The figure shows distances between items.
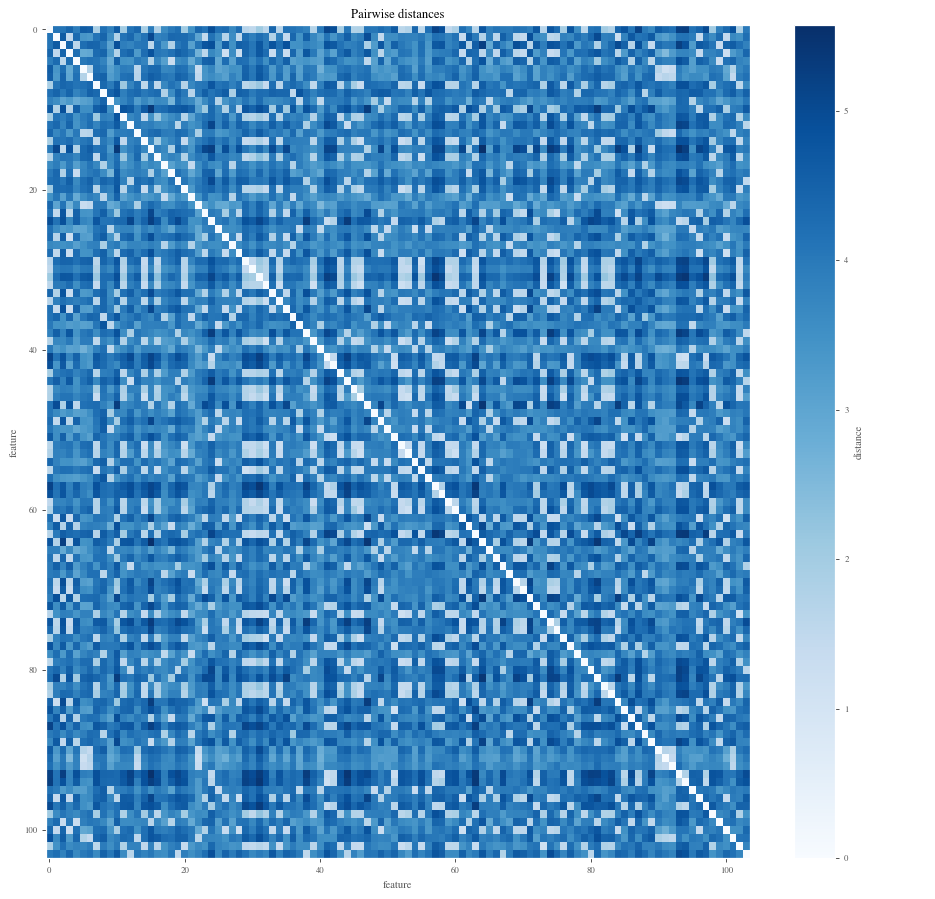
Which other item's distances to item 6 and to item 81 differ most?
101
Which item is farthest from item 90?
31
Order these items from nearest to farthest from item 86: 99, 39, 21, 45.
99, 21, 39, 45
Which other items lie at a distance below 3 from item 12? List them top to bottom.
19, 38, 44, 67, 80, 103
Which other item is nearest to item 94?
41
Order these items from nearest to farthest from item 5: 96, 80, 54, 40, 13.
13, 40, 54, 96, 80
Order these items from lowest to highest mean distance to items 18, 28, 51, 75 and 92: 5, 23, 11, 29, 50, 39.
23, 5, 50, 39, 11, 29
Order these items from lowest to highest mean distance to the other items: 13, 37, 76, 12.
76, 37, 13, 12
